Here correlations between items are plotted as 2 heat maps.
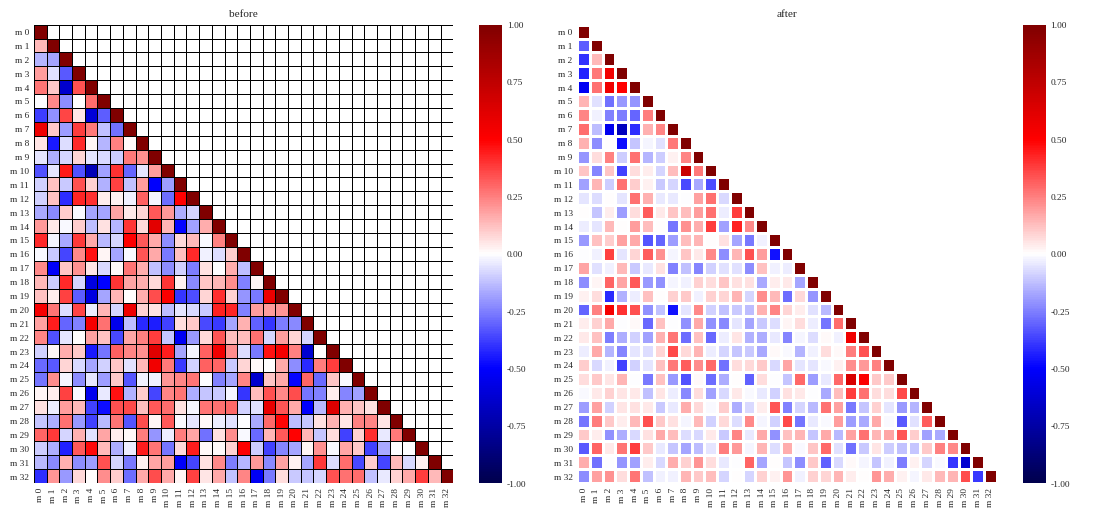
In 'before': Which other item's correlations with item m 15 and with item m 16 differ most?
m 20
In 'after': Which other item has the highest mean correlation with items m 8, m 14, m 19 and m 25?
m 10
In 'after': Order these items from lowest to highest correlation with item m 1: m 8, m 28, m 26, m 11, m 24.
m 8, m 24, m 26, m 11, m 28
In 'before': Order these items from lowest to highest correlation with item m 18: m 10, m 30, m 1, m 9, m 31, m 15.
m 30, m 31, m 1, m 9, m 15, m 10
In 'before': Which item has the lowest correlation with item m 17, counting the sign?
m 25
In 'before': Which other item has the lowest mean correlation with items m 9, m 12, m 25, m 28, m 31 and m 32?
m 17
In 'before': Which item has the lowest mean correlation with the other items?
m 21
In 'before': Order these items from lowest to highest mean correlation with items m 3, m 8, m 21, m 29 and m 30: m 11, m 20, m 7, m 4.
m 7, m 20, m 11, m 4
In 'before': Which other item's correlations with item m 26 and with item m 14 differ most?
m 9
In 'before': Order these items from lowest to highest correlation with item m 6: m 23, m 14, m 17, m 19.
m 14, m 17, m 19, m 23
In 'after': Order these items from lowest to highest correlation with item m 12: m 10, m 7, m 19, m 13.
m 7, m 19, m 10, m 13
